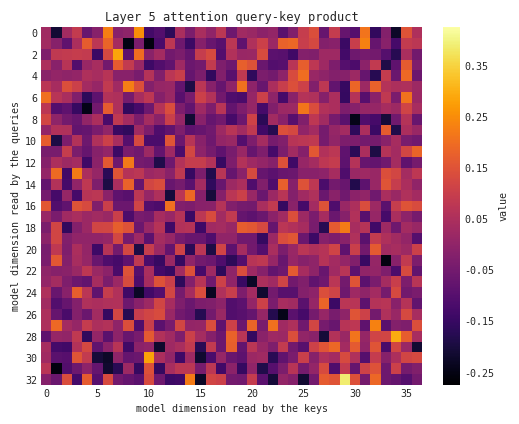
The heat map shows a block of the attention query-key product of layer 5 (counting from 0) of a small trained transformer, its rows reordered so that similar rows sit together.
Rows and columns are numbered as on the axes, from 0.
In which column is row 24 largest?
3
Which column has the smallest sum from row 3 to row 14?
29
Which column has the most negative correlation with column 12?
19
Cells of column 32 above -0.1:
27
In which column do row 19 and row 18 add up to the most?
7
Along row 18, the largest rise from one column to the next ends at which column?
28
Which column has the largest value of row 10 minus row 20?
9
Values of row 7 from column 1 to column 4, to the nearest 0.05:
-0.1 -0.1 -0.15 -0.25
